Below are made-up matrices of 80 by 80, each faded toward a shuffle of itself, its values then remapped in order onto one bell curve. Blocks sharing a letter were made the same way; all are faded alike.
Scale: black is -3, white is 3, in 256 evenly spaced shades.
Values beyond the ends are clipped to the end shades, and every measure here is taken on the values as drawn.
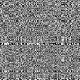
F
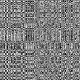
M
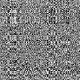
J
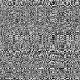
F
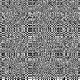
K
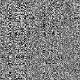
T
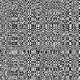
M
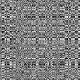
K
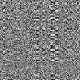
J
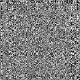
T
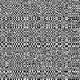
K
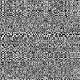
F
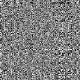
T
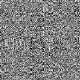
T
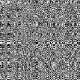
J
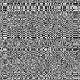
K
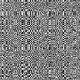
M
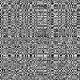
K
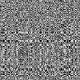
J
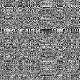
F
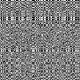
K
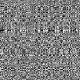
F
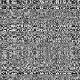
F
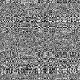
F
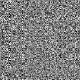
T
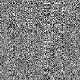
T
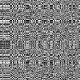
K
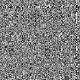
T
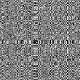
M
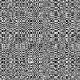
M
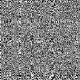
T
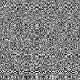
F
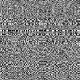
F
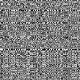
F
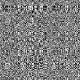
J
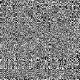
T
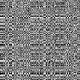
K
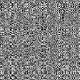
J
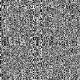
T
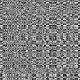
K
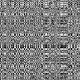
K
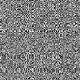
J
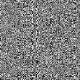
T
